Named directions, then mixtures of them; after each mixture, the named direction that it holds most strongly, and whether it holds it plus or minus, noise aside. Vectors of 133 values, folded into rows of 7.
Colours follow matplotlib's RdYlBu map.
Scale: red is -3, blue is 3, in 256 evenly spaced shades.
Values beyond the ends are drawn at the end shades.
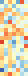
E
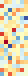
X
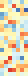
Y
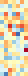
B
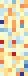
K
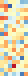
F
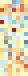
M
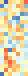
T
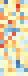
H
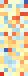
T, minus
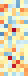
F, plus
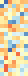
T, plus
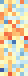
E, plus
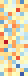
H, plus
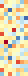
X, plus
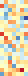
X, plus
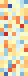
F, plus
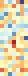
E, minus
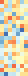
E, minus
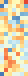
T, plus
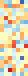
Y, plus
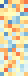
T, plus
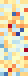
B, plus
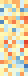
M, minus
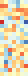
M, plus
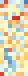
T, minus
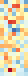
H, plus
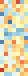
E, minus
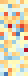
B, plus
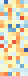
B, minus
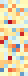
Y, plus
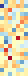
X, minus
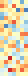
Y, plus
